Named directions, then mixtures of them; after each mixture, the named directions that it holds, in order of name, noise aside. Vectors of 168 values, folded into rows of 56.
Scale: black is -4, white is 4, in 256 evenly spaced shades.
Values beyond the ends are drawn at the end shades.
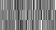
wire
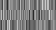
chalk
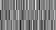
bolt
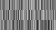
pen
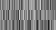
pen.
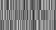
chalk, pen.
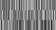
bolt, pen.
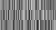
pen.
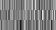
bolt, pen, wire.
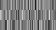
bolt, chalk, pen.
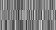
chalk, pen, wire.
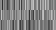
bolt, chalk, pen.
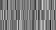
bolt, chalk, pen.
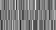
bolt.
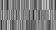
chalk.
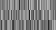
chalk, pen.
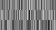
chalk, pen.
